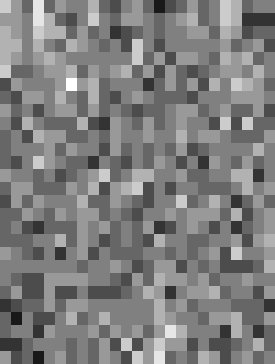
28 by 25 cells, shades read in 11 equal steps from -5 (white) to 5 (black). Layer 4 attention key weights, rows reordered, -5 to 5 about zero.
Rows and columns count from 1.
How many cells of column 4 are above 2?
3
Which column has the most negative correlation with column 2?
15
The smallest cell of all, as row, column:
7, 7
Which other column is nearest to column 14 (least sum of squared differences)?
19
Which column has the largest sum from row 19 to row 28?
4
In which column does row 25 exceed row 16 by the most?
2
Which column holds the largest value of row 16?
22
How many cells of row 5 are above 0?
4
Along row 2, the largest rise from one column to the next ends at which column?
23
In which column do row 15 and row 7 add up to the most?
14
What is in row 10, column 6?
1
